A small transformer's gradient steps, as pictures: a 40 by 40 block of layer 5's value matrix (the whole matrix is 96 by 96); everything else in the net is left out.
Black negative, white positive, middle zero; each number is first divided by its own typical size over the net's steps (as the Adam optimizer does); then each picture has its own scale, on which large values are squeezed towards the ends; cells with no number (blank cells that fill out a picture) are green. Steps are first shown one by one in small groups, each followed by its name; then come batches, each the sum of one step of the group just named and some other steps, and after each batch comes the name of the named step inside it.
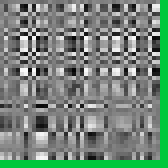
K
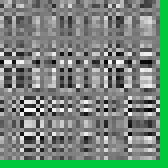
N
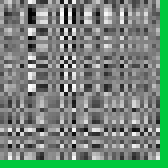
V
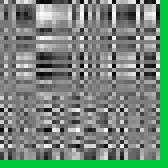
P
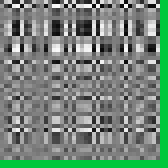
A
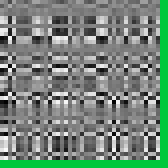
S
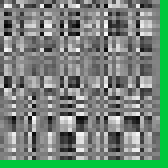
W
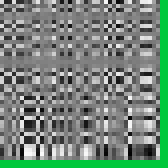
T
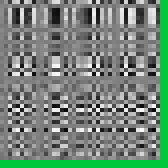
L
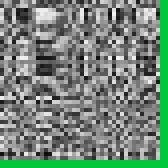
P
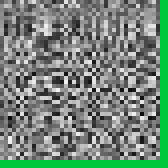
W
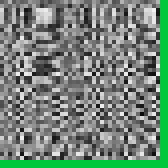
L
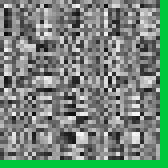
W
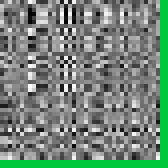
V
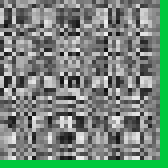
W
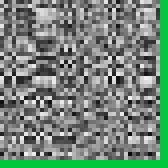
T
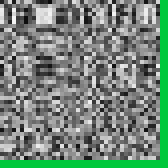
P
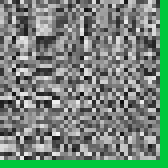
S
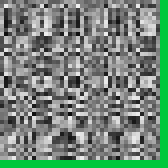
W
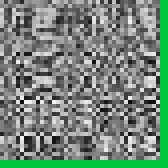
N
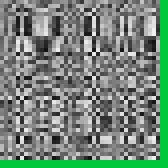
A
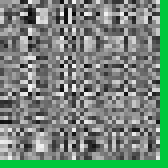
V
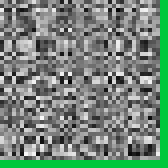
T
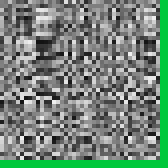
N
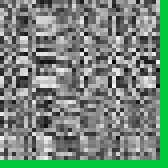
K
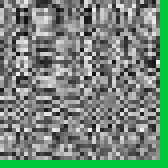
L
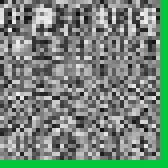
W
